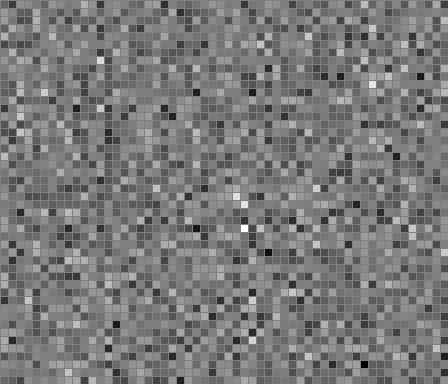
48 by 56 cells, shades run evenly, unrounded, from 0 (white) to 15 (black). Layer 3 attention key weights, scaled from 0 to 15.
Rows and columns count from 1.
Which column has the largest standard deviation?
32
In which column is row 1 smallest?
46
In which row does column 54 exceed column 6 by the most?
12
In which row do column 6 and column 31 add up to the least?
29
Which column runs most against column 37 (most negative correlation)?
9
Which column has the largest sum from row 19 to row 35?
44
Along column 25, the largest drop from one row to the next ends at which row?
30
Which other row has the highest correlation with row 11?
18
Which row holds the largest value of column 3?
27
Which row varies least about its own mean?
34
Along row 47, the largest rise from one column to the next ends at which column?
15
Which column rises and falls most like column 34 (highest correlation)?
43
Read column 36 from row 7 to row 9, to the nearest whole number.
7 10 10
